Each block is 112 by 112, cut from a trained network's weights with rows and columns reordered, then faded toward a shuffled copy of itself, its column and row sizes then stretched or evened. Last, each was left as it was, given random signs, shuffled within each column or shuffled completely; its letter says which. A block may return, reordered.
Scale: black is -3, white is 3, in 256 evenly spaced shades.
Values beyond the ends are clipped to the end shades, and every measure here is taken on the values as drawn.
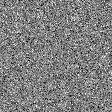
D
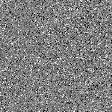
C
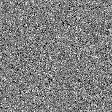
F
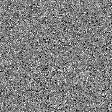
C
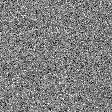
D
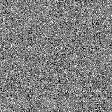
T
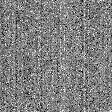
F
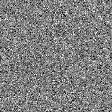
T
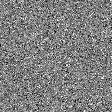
F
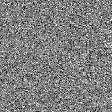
T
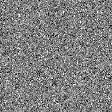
T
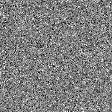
C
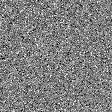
D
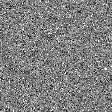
C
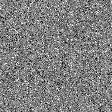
F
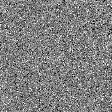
F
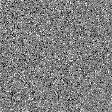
C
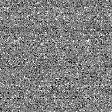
T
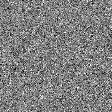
C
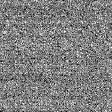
T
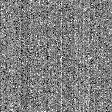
F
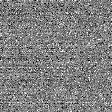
T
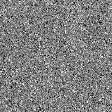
C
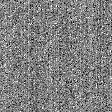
F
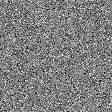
D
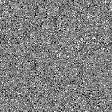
T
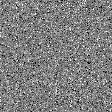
C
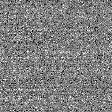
T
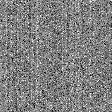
F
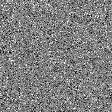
C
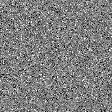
C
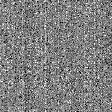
T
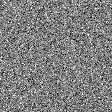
D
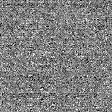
T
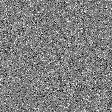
D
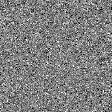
C
